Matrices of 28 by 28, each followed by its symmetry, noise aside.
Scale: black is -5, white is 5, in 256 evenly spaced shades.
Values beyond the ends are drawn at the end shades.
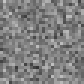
antisymmetric.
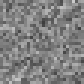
same after a half turn.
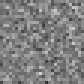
symmetric across the other diagonal.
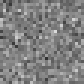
no symmetry.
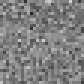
no symmetry.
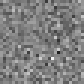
antisymmetric.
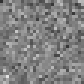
symmetric across the other diagonal.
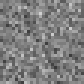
same after a half turn.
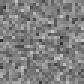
same after a half turn.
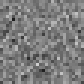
mirrored left to right.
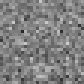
mirrored left to right.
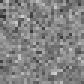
symmetric.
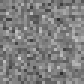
antisymmetric.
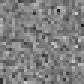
antisymmetric.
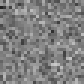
antisymmetric.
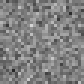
same after a half turn.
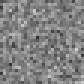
symmetric.
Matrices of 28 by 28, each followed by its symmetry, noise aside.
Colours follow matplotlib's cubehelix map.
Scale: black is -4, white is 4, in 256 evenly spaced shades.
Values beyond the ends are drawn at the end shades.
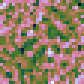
symmetric across the other diagonal.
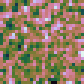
antisymmetric.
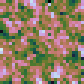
antisymmetric.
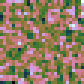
antisymmetric.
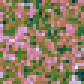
antisymmetric.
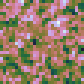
no symmetry.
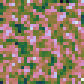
no symmetry.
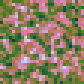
symmetric across the other diagonal.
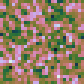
antisymmetric.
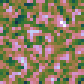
symmetric.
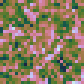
symmetric.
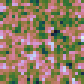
antisymmetric.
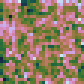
antisymmetric.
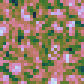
symmetric across the other diagonal.
